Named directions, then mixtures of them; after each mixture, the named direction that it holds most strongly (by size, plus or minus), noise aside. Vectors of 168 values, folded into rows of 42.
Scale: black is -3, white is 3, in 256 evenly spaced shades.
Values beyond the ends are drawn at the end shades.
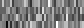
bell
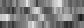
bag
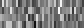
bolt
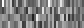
bolt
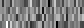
bell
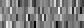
bolt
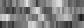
bag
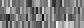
bell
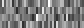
bell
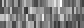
bolt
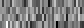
bell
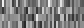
bolt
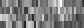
bolt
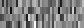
bolt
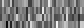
bell
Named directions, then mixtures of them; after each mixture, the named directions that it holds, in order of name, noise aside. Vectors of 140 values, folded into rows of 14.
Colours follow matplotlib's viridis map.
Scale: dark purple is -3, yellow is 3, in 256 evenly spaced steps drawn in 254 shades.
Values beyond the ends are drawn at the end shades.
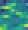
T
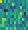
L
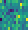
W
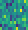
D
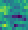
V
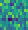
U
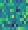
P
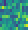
D, T, W.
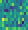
L, P.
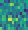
U.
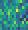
P, W.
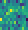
W.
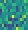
D, P, U.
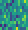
D.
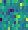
W.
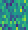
D.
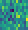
U, W.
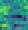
V.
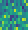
D, L, T.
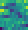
T, V.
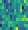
D, W.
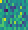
L.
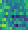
L, V.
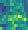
U, V.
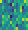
D, L, W.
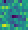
T, V, W.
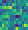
D, T, V.
